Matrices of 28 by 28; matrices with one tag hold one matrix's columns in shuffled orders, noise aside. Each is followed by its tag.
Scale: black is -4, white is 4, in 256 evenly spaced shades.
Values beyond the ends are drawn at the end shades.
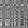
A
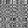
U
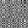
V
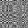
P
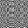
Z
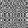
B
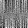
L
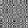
V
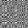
P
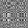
B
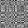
P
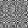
P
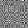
P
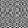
Z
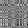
A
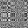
B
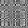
A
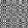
V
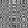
U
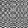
Z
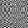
Z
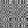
U
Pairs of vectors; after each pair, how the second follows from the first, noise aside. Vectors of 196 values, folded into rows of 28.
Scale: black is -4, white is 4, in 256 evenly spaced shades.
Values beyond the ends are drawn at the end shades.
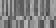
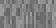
wrapped around, shrunk.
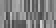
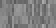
wrapped around, shrunk.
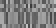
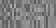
wrapped around, shrunk.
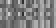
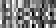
reversed, scaled up.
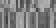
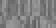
reversed, shrunk.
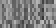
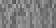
wrapped around, shrunk.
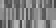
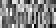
wrapped around, negated, scaled up.
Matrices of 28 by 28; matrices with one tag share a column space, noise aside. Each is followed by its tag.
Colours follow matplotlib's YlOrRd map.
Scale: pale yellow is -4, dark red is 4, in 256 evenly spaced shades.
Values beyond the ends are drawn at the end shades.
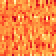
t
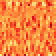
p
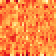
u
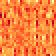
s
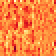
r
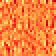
r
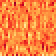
p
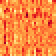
s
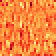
p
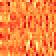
p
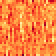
u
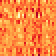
s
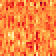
p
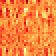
s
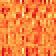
s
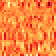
p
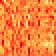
r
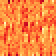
u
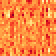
s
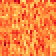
r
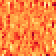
p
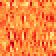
p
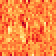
u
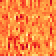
t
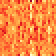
u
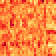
r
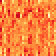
s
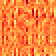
s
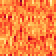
t
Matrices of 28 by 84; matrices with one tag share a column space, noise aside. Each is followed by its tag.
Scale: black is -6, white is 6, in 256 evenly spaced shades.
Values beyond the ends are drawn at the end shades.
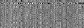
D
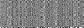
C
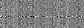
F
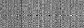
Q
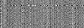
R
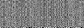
C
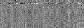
D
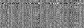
D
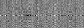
Q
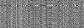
R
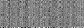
C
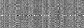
Q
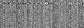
D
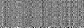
C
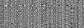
R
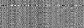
R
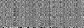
C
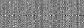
Q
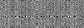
F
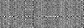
F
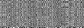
C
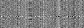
F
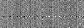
F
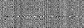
F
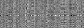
Q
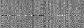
Q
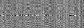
Q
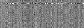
D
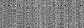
R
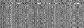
D
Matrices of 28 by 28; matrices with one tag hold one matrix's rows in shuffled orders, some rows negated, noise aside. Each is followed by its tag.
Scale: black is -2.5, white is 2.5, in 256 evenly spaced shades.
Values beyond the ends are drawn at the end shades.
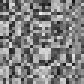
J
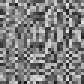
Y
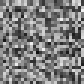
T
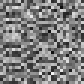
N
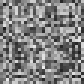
T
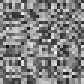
N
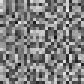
Y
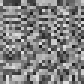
N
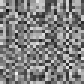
Y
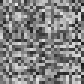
T
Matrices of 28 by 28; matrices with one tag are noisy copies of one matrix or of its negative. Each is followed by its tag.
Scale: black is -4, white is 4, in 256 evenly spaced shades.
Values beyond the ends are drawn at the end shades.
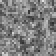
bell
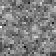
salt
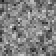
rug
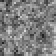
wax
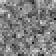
rug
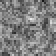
bell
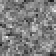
salt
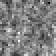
wax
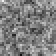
rug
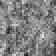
wax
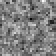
bell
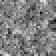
bell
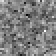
rug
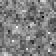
bell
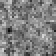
wax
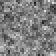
salt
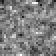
rug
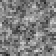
bell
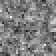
bell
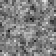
bell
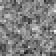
salt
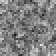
rug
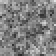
rug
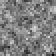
salt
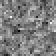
bell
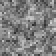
bell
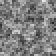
bell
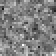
salt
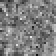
wax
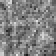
wax
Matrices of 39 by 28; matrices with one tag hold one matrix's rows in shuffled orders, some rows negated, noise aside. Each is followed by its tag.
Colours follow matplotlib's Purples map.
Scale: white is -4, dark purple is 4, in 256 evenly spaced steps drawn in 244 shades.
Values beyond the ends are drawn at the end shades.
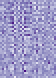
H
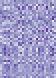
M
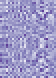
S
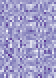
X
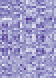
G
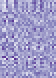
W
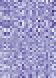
M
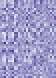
W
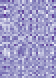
M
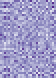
M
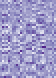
G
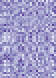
M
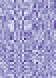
H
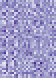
W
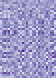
M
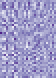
W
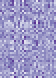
H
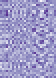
S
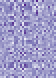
H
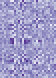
H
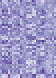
G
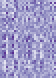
W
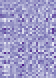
M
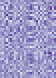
X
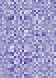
H
